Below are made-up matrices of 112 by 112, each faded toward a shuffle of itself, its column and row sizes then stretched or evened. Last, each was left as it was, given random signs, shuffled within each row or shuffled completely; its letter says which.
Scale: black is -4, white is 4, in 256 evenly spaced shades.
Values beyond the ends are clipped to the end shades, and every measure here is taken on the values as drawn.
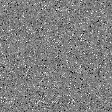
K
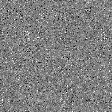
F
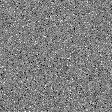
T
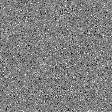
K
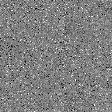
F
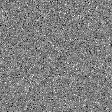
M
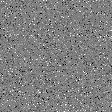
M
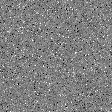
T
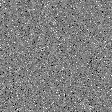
T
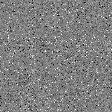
K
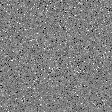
T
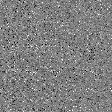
F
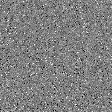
K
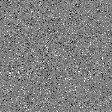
F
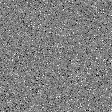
T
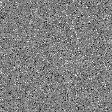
K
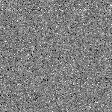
M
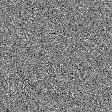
M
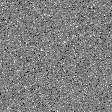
T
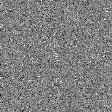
F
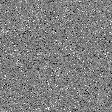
M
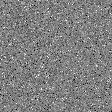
T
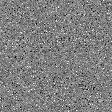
M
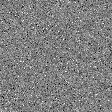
T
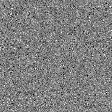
F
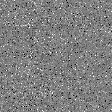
F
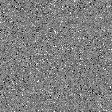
F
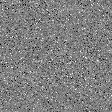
M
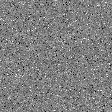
M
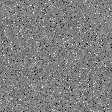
T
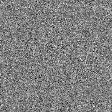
K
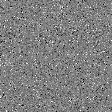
K
